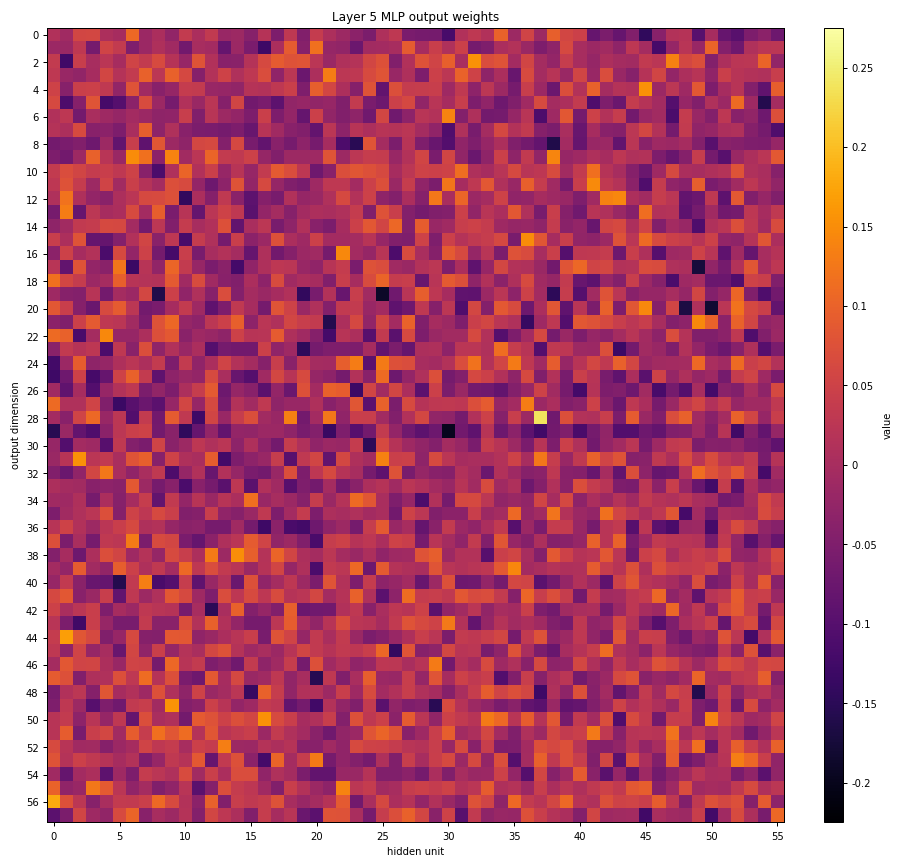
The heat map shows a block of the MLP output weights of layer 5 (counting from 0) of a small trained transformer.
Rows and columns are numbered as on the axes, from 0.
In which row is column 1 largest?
44
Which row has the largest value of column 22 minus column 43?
16
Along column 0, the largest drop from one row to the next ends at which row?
57
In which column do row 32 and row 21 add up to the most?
49
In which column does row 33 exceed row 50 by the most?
6
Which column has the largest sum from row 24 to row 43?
25
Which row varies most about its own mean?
20
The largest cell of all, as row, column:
28, 37
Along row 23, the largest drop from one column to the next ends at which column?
43
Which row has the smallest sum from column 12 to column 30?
29
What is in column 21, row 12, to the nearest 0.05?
0
